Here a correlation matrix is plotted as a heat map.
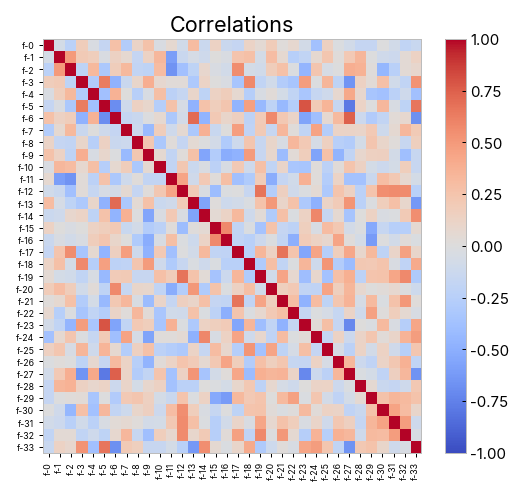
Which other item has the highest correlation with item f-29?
f-22
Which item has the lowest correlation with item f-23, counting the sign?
f-27
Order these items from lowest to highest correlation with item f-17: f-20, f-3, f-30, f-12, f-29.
f-3, f-30, f-12, f-20, f-29
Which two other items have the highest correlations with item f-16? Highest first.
f-15, f-26
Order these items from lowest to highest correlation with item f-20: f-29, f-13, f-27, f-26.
f-29, f-26, f-27, f-13
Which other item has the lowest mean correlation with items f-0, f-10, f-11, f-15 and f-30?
f-2
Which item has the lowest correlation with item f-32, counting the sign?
f-9
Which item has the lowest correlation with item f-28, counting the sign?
f-11
